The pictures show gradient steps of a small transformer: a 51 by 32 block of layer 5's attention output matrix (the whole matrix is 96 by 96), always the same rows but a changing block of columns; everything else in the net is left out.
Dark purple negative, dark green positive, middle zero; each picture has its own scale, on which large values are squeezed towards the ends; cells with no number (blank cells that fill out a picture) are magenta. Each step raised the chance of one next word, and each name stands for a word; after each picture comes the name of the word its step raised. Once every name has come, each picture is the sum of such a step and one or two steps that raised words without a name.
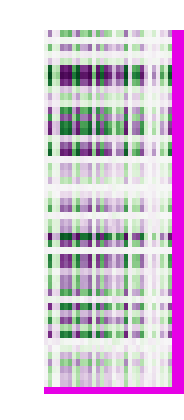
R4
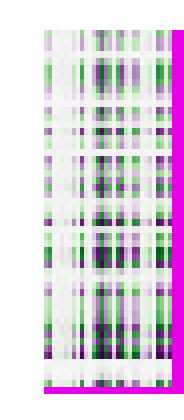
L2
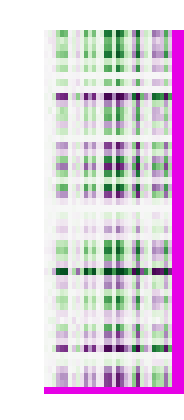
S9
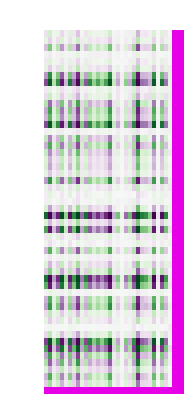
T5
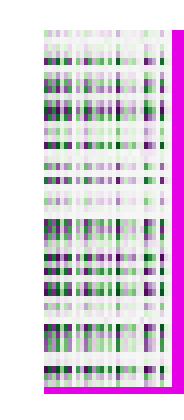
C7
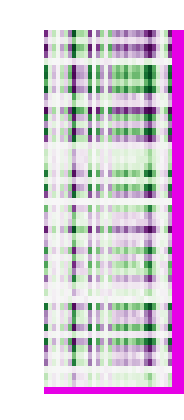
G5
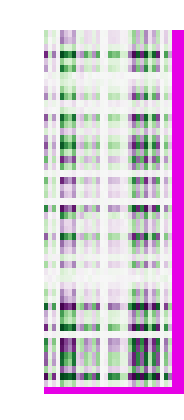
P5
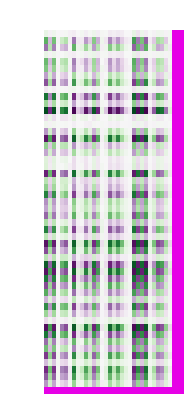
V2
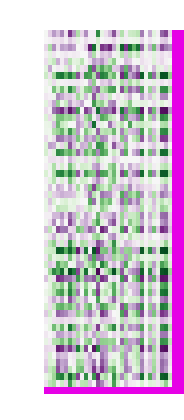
G5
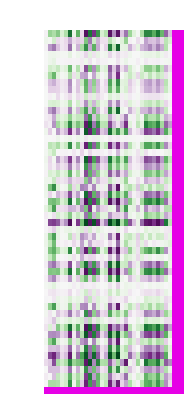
L2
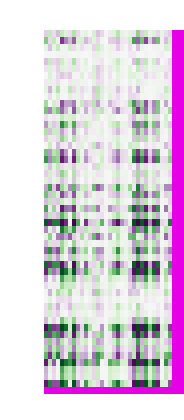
L2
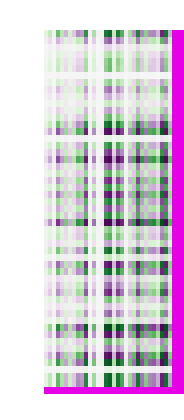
L2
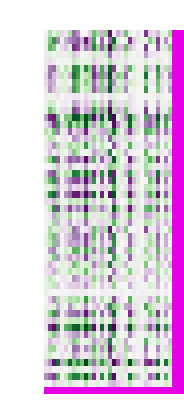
G5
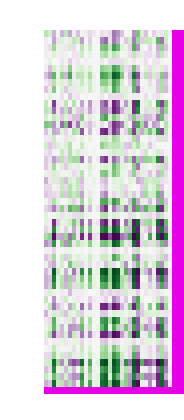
R4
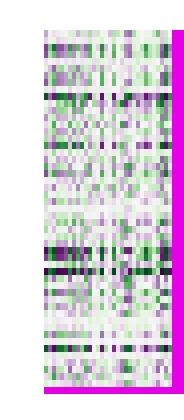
S9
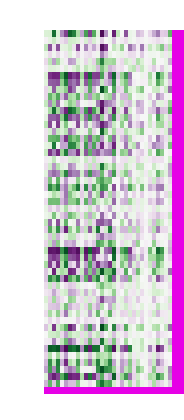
G5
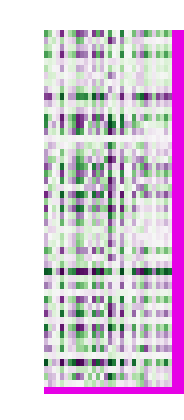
S9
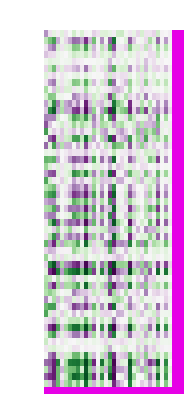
V2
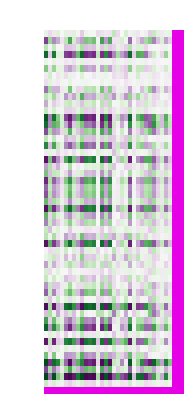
P5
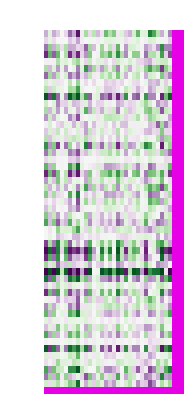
S9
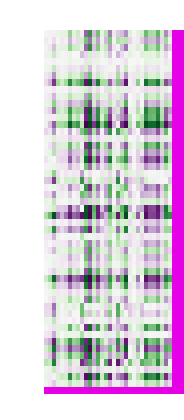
T5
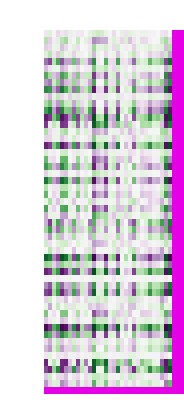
C7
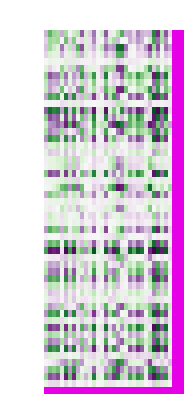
G5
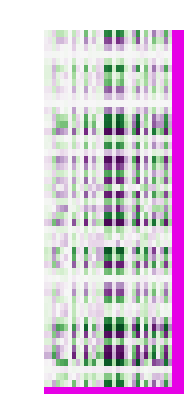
L2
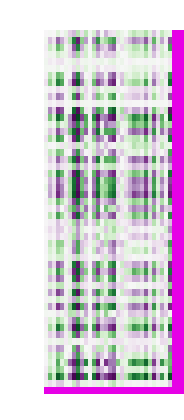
V2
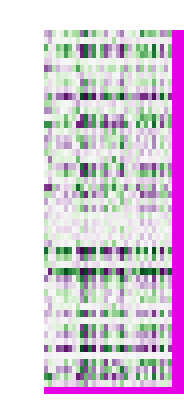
S9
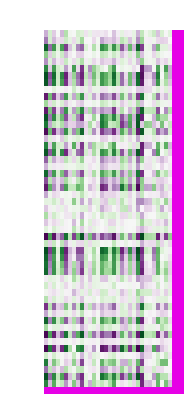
R4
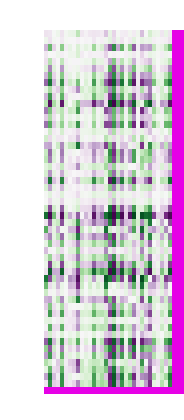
T5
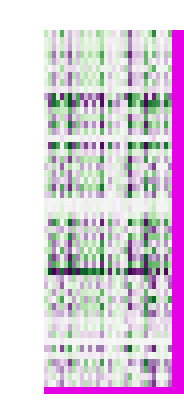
S9
